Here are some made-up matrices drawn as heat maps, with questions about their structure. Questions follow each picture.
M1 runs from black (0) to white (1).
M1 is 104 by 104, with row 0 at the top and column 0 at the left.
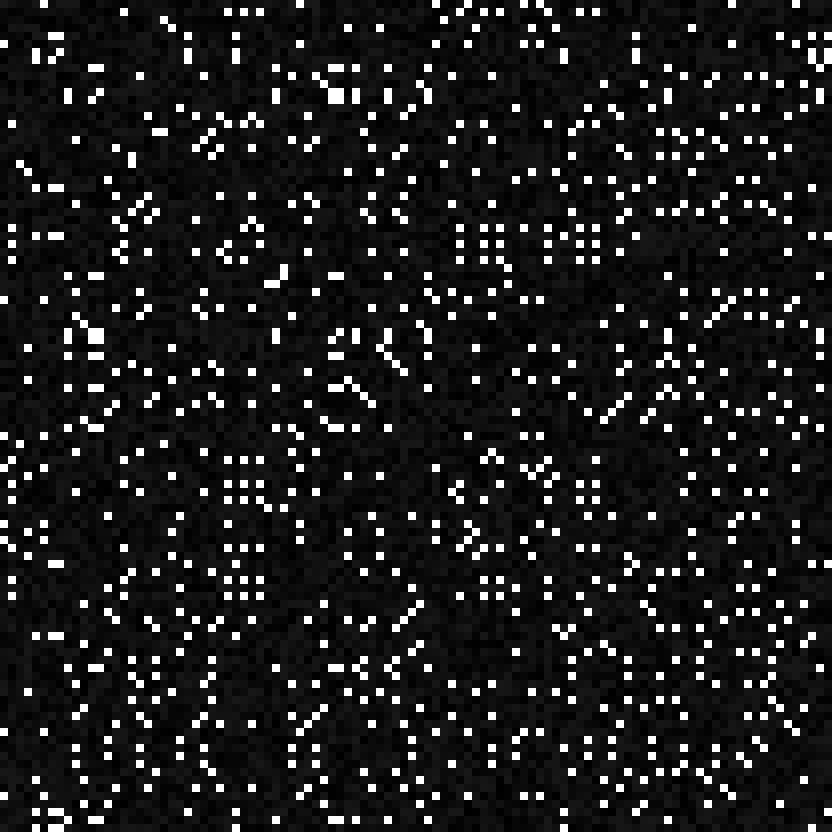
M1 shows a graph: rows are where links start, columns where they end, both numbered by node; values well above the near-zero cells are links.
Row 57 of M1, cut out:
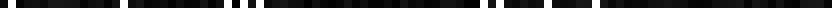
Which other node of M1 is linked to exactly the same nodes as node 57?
node 72
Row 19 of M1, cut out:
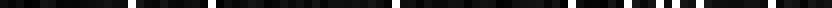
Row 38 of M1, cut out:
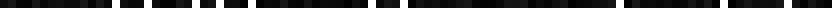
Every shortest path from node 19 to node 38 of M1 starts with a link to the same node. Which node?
node 78
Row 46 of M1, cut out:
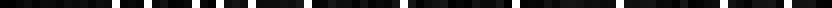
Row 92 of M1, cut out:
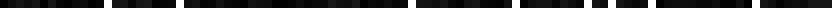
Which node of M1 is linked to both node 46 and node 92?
node 64
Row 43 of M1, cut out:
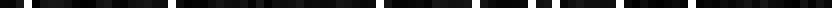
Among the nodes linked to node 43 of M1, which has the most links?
node 77
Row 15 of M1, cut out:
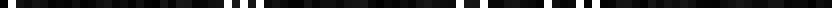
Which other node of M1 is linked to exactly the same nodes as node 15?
node 62
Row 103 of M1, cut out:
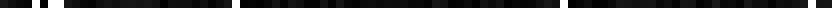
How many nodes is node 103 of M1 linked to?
6
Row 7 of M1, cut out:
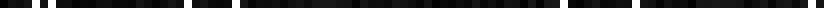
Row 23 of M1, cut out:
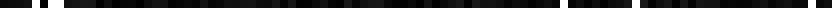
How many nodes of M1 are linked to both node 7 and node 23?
5
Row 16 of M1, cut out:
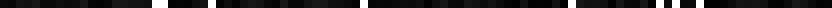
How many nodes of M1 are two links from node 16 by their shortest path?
5
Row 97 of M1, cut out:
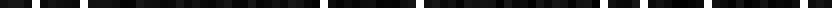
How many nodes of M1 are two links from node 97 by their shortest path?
8
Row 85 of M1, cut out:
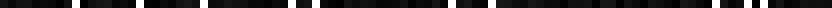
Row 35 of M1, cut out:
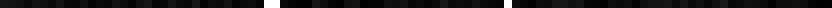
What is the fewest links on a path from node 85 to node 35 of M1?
4
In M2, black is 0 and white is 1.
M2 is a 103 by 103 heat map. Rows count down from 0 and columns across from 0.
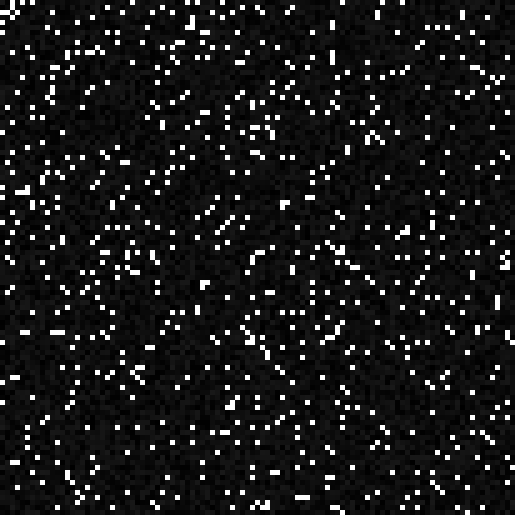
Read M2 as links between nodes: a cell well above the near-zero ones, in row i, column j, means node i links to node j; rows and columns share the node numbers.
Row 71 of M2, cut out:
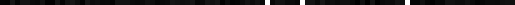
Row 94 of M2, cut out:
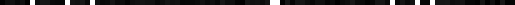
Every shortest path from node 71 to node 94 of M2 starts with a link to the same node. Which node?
node 81
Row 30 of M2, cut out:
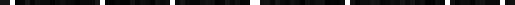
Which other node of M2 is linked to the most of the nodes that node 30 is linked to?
node 52
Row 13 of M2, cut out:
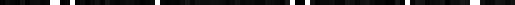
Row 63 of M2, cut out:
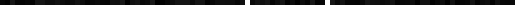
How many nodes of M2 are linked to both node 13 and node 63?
0
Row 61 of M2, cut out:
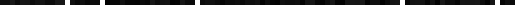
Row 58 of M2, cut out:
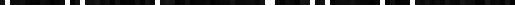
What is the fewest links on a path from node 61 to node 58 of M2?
2
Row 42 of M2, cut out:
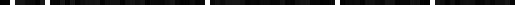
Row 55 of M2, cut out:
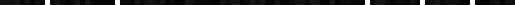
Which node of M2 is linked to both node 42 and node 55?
node 9
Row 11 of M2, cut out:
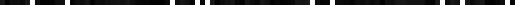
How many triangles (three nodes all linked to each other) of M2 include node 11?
7
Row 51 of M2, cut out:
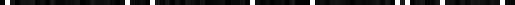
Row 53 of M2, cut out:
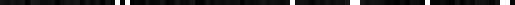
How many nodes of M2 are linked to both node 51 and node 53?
2
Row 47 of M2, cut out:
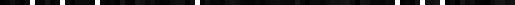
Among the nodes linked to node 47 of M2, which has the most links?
node 6
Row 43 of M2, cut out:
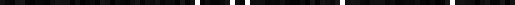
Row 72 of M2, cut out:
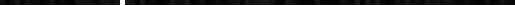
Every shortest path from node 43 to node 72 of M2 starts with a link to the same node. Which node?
node 39
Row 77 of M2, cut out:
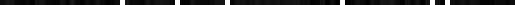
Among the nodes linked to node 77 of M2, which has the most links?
node 45
